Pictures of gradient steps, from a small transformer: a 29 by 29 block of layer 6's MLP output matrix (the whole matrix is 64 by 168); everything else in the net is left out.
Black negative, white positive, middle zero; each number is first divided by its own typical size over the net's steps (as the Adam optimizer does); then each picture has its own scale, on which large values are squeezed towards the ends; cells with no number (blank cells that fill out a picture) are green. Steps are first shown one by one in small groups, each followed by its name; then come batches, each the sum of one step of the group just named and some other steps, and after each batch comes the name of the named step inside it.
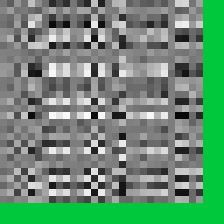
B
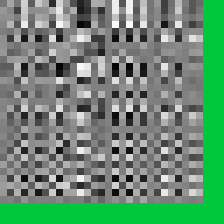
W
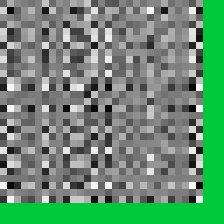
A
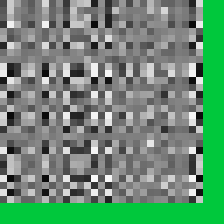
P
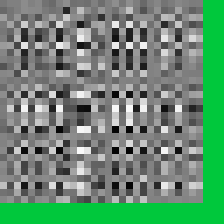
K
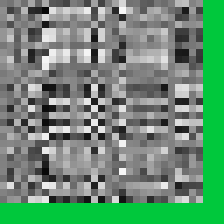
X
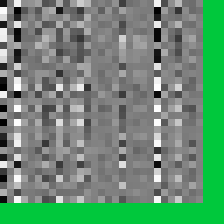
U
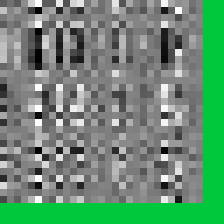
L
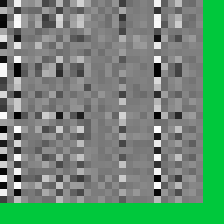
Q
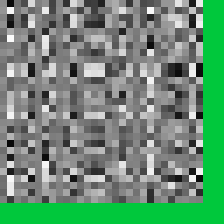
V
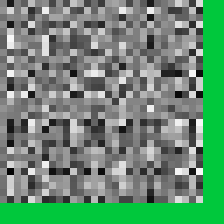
V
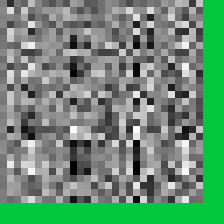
V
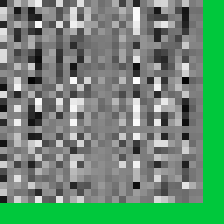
U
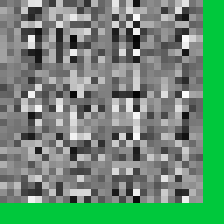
L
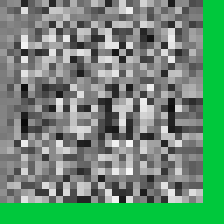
X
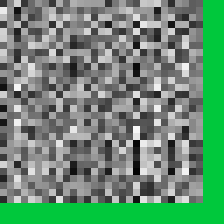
U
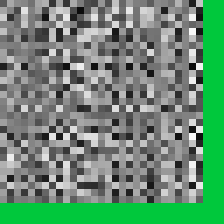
W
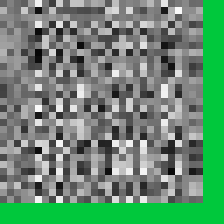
L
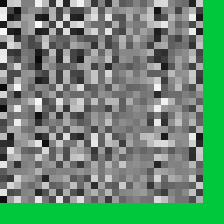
U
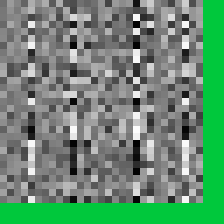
P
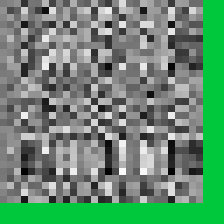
X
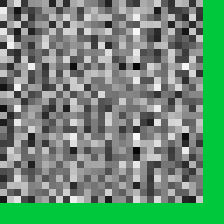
U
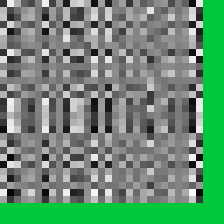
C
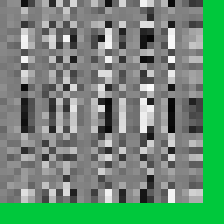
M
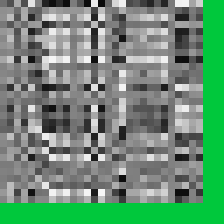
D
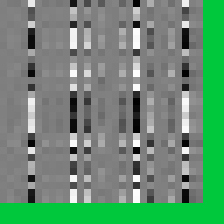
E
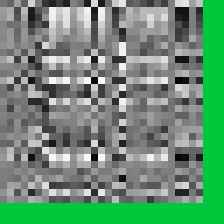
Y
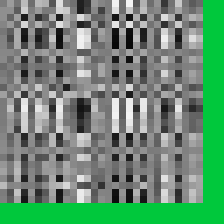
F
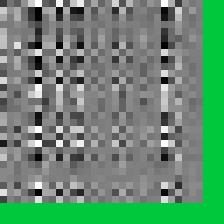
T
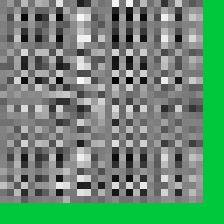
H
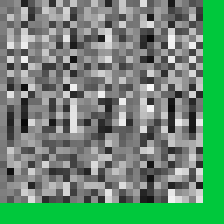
M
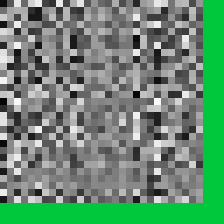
T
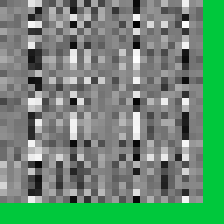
Y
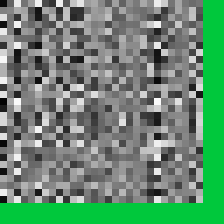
T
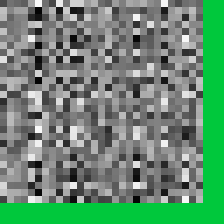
T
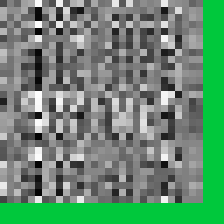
F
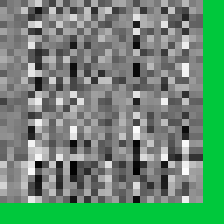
Y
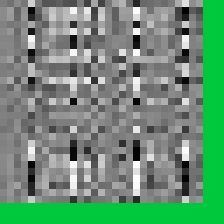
Y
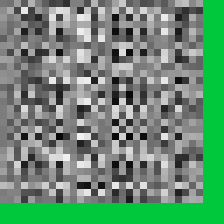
Y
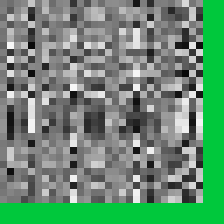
E
